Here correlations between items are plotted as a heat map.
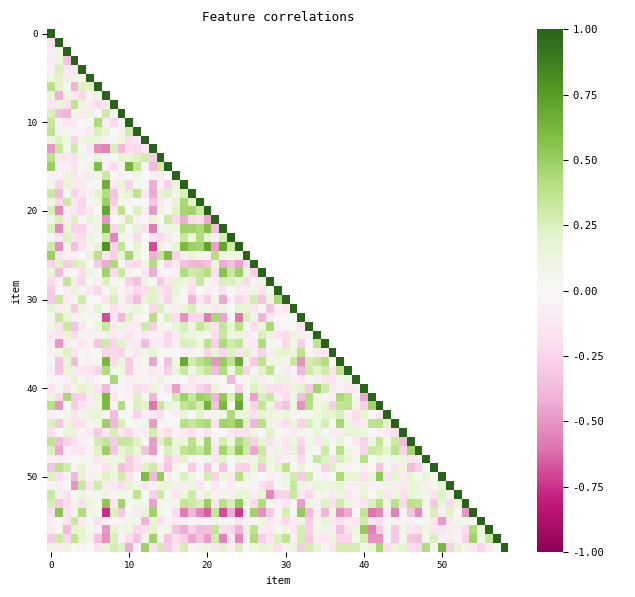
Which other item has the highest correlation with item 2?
41
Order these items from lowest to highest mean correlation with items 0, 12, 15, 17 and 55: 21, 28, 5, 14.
28, 21, 5, 14
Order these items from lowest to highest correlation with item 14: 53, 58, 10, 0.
53, 10, 58, 0
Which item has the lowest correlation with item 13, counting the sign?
24
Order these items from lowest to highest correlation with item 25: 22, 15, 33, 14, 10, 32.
33, 22, 32, 14, 10, 15
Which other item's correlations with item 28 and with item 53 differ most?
52
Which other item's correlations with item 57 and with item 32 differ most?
15
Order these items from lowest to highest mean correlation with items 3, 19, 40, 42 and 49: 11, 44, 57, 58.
11, 57, 44, 58
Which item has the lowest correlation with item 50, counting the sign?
55
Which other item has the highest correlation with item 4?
54
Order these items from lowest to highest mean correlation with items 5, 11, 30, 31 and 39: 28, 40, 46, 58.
28, 40, 46, 58
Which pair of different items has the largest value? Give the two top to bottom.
7, 24
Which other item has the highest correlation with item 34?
40
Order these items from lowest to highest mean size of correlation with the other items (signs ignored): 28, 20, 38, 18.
28, 38, 18, 20
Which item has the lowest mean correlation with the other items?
13
